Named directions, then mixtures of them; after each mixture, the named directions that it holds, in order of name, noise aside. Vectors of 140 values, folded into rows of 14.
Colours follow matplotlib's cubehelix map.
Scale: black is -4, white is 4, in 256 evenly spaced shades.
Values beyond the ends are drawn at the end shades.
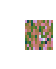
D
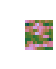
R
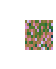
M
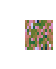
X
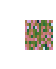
M, X.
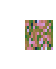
X.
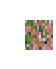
D.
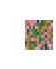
M, X.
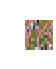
X.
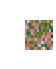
M.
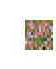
D, M.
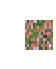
D, X.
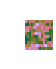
D, R.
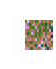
M.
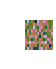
D, X.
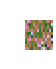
M.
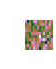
D.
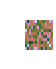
D, X.
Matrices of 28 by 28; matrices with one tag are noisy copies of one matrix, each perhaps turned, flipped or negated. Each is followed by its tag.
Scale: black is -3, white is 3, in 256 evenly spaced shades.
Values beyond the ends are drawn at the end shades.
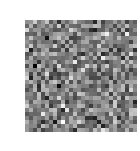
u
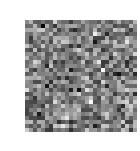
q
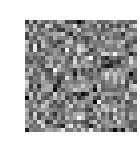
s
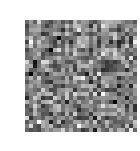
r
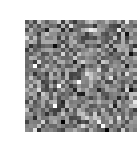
u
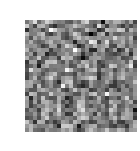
s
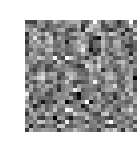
s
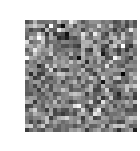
q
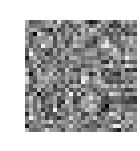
r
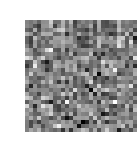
r
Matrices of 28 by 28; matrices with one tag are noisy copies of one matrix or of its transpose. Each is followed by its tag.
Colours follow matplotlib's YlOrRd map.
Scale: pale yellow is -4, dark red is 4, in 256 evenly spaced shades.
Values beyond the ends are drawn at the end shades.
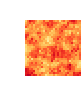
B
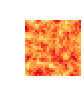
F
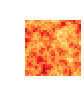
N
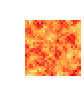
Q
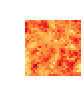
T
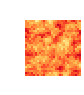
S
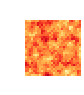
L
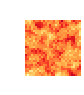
Q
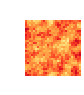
S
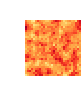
F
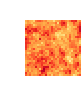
N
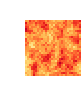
T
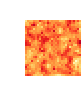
L
